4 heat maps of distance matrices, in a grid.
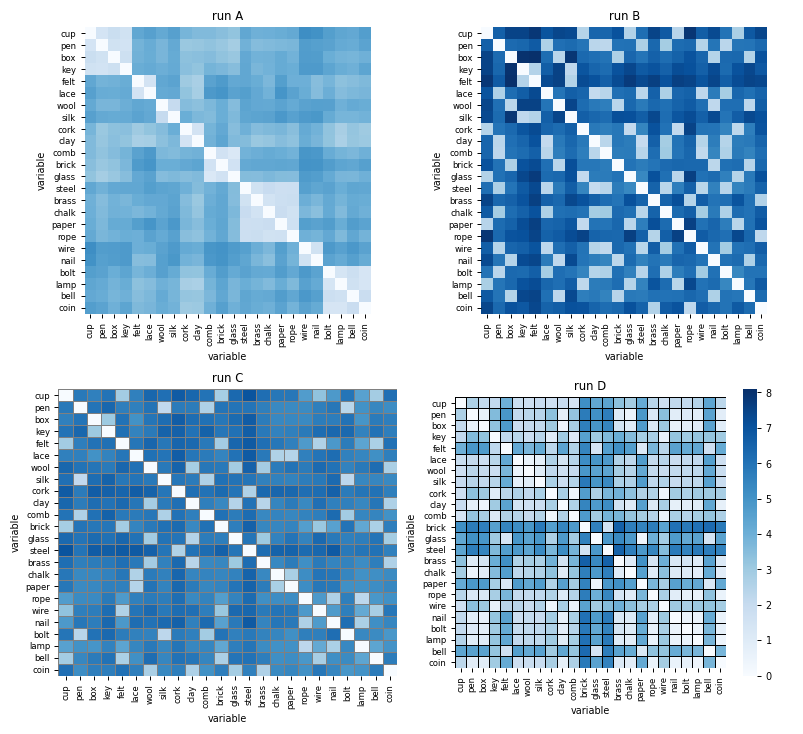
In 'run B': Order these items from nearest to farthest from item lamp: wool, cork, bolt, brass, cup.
cork, cup, bolt, wool, brass
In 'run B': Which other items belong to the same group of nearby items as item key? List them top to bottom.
felt, silk
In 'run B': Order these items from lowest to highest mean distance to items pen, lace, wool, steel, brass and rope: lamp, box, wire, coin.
wire, coin, box, lamp
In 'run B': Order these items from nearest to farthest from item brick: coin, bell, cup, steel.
bell, steel, coin, cup
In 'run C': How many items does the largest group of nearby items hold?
5
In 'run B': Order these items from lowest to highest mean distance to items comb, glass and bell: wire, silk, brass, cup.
wire, cup, brass, silk
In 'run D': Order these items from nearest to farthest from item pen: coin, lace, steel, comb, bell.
coin, lace, comb, bell, steel
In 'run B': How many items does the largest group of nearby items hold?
8
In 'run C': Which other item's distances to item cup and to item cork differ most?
steel
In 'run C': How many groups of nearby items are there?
7
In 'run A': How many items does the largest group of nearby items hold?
5
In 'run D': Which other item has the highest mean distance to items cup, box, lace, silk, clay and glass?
brick
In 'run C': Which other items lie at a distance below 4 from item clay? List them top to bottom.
wool, glass, brass, coin
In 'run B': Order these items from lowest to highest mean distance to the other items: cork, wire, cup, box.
wire, cork, box, cup
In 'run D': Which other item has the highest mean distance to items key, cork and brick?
brass
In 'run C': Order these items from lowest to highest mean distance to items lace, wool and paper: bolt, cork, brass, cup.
brass, bolt, cup, cork
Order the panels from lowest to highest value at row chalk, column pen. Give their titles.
run D, run B, run A, run C
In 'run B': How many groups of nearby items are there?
5
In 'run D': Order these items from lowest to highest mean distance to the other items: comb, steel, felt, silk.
comb, silk, felt, steel
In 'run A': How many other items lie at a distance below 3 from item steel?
4
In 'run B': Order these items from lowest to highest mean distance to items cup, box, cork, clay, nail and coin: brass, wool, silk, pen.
wool, pen, brass, silk
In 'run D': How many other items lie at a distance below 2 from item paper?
3
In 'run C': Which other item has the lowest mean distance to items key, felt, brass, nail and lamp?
rope
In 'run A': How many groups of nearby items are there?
8
